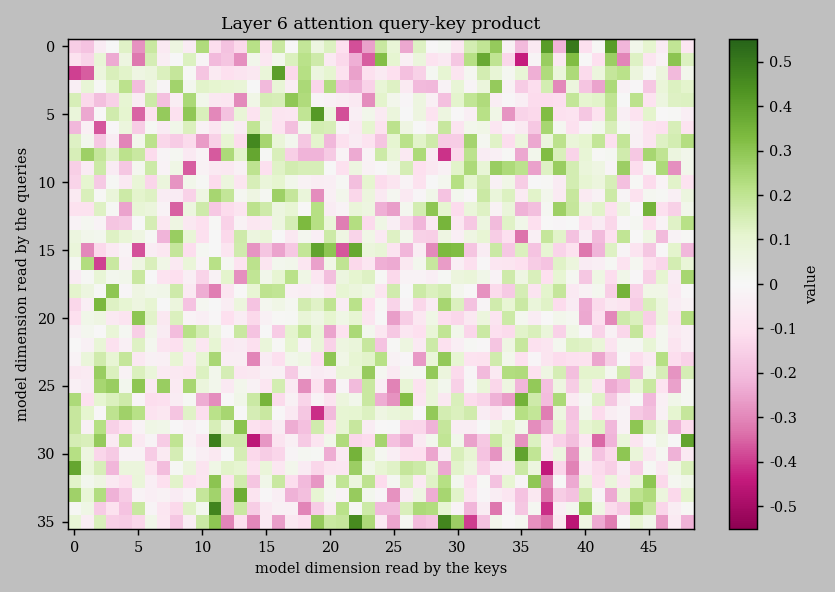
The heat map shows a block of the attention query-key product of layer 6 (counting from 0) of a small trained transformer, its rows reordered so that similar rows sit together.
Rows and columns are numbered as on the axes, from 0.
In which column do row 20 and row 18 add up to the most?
43
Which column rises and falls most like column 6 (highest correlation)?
39
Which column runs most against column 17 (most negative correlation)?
13
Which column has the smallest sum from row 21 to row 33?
37
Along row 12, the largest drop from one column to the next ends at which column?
46
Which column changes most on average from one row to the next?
35
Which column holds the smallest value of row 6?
2
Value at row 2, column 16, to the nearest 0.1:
0.4
